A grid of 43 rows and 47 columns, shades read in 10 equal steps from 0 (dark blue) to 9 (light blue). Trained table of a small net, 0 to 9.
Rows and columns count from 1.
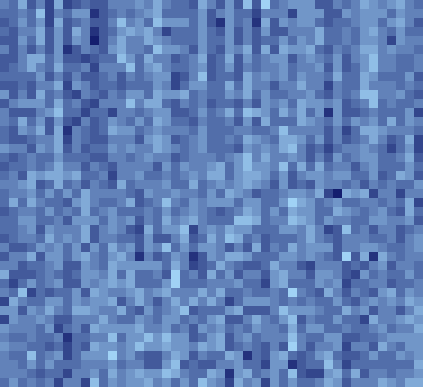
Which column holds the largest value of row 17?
33
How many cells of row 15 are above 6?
6
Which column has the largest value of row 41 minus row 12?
20
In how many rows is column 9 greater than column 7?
10
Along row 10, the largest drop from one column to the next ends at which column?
8
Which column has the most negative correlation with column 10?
23
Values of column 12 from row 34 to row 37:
6 5 7 6
